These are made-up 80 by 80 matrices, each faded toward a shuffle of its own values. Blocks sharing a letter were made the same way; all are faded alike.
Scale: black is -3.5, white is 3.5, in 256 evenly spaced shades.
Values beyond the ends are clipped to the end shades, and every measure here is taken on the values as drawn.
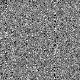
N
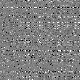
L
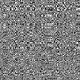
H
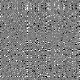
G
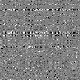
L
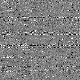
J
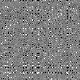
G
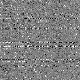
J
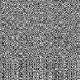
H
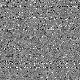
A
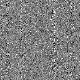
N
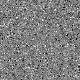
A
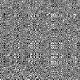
H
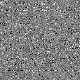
A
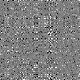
G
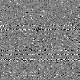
J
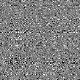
J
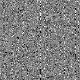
N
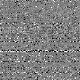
J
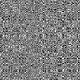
H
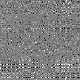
L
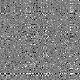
G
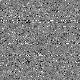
A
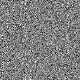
N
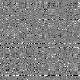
L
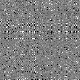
G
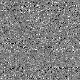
A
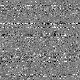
J
